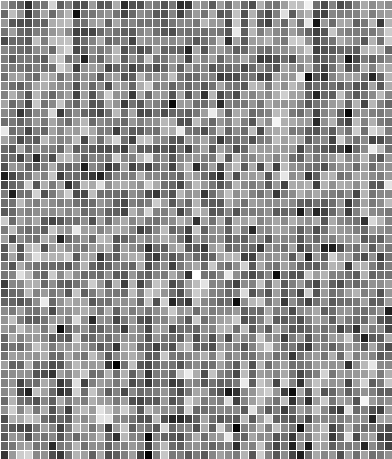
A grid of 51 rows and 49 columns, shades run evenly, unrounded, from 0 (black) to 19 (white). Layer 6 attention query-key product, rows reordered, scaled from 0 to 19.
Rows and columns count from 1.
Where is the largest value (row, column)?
31, 25
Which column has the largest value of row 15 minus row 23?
1
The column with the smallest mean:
22
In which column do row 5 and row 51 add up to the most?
33
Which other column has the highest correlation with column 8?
9
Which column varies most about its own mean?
19
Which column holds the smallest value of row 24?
38
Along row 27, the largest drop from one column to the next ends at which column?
8
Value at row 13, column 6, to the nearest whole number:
10
